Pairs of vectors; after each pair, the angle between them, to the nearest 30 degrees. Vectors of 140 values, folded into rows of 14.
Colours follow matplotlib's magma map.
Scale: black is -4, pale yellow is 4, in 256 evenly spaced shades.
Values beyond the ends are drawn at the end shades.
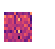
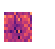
30 degrees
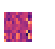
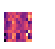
150 degrees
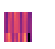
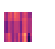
30 degrees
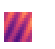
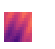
30 degrees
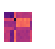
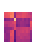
150 degrees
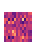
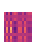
90 degrees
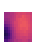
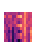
60 degrees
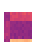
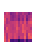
150 degrees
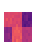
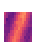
90 degrees
